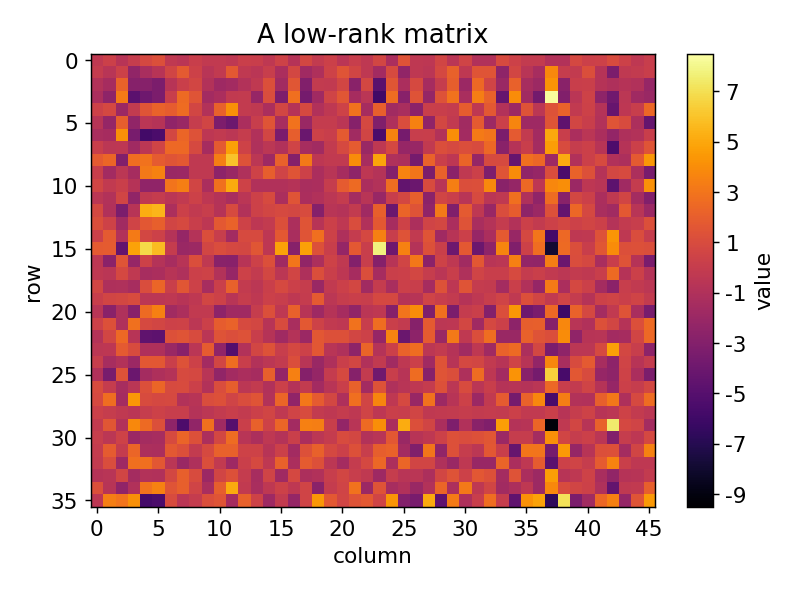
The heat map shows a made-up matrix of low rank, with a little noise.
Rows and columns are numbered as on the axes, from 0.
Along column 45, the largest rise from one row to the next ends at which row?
10
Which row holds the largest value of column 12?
35
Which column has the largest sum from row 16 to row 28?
37
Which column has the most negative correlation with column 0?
2
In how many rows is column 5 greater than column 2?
19
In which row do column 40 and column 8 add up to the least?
29
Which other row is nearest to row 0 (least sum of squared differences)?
28
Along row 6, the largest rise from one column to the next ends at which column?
24
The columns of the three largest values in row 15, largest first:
23, 4, 5
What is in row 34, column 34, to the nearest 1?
-1
